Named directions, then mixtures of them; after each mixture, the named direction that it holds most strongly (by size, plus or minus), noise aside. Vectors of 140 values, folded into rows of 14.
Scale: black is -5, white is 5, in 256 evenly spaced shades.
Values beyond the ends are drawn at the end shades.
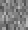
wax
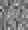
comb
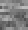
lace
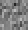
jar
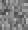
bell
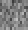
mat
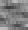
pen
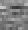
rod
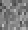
jar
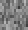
wax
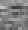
rod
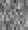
wax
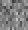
mat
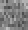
pen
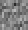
jar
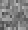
lace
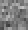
lace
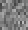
wax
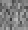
mat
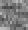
pen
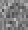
comb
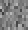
comb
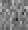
mat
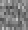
mat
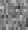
wax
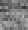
lace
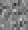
jar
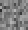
jar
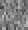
wax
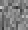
comb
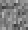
jar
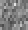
jar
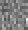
bell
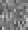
wax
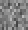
comb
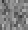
bell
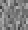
comb
